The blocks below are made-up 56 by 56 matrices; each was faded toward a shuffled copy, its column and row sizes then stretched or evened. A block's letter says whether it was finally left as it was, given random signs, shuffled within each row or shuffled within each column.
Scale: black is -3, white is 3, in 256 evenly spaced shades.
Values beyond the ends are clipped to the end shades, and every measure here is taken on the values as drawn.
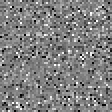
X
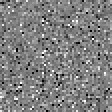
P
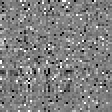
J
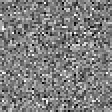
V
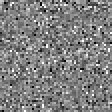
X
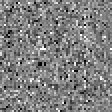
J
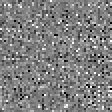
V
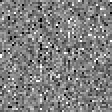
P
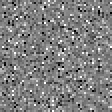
P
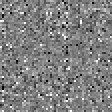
V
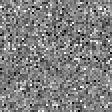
X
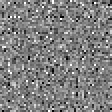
J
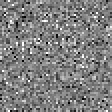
J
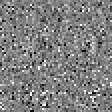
J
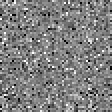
J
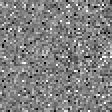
V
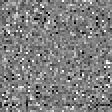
V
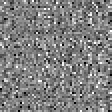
J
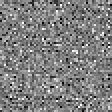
J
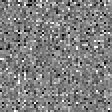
J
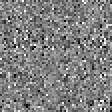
V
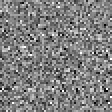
X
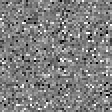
V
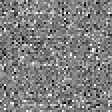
J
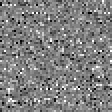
X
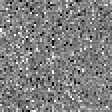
P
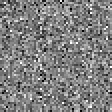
P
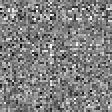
V
